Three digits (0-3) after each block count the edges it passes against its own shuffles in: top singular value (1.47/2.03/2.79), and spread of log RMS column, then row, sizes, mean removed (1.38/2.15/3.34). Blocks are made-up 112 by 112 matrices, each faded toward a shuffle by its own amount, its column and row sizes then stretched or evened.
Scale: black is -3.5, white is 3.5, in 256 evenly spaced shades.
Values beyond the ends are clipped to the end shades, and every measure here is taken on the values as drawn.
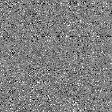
1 1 2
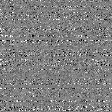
0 1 3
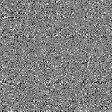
2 1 2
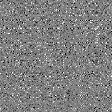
2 0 2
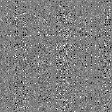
0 3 2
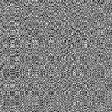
3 1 1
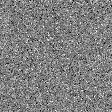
0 0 0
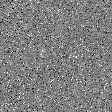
0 0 0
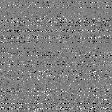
2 1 3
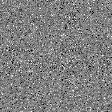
0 1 1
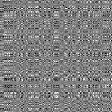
3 2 3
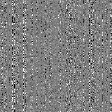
2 3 0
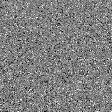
1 0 1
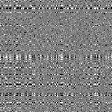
3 2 3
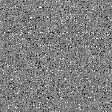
0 0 2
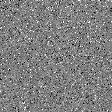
0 0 1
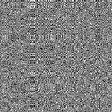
3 2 1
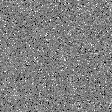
1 0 0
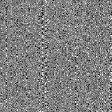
2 2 0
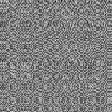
3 0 1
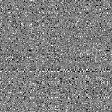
2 1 2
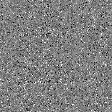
0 1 1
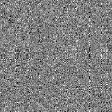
2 2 1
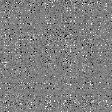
0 2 2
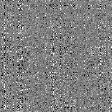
0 3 2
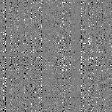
1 3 2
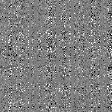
0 3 2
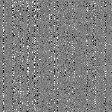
1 3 1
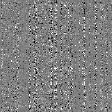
1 3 1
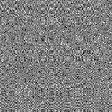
3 1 1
